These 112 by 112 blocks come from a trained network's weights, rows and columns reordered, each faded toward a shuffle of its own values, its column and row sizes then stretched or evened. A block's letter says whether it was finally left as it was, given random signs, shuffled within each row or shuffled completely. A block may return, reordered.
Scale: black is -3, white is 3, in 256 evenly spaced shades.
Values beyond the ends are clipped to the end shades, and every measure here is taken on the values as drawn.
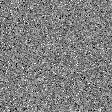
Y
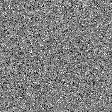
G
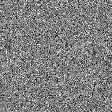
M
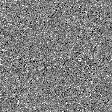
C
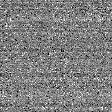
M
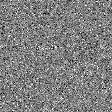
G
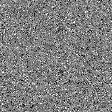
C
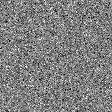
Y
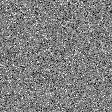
Y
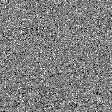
C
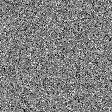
Y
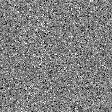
C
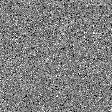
C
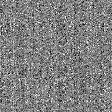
M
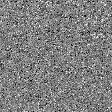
C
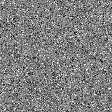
G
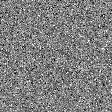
Y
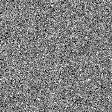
C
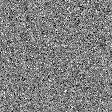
Y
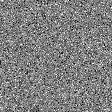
Y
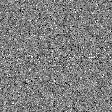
C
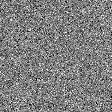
C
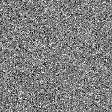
M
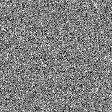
M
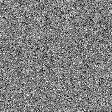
G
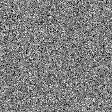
C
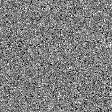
C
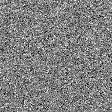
C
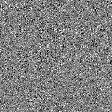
M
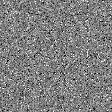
C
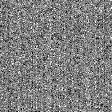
M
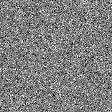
Y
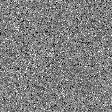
C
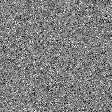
G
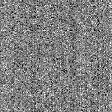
M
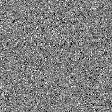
M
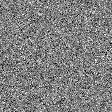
Y
